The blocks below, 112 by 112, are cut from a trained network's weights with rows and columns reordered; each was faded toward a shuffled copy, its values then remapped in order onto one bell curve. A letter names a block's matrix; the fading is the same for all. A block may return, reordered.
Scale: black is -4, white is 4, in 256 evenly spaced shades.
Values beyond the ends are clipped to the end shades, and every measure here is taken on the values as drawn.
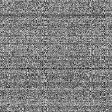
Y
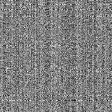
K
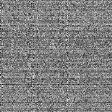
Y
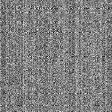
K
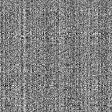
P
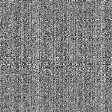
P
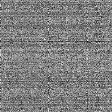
Y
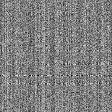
P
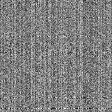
P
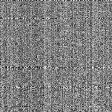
K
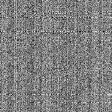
K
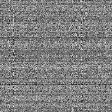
Y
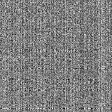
P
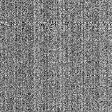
K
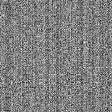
P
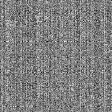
P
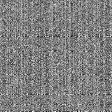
K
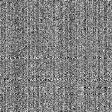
P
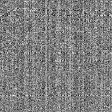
K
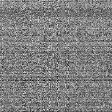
Y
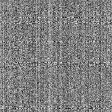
K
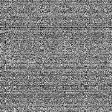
Y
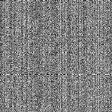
P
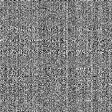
K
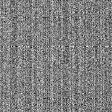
P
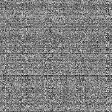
Y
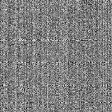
K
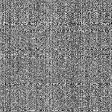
K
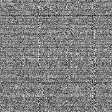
Y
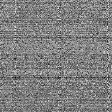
Y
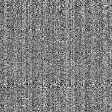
K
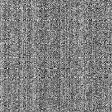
K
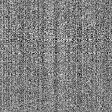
P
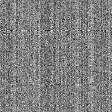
P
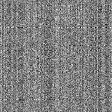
P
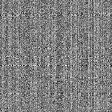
P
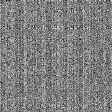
P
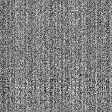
P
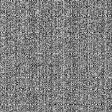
K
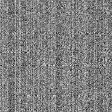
P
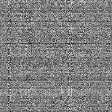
Y
